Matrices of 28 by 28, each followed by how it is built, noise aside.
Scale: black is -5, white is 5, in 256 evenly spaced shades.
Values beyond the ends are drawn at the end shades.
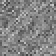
Hankel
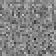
repeating columns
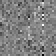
uneven columns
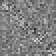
banded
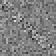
banded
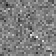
banded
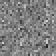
uneven columns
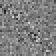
banded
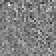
upper triangular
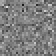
low rank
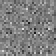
low rank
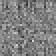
blocks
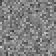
noise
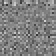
low rank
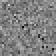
banded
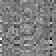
low rank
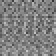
repeating columns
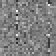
uneven columns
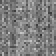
blocks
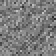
Hankel
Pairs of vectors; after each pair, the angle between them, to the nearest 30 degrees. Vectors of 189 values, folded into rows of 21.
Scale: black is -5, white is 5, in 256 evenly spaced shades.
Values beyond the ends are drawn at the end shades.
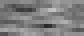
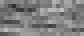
30 degrees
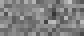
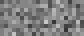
120 degrees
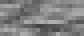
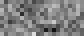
60 degrees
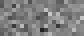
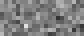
120 degrees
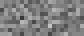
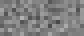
150 degrees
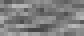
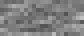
30 degrees
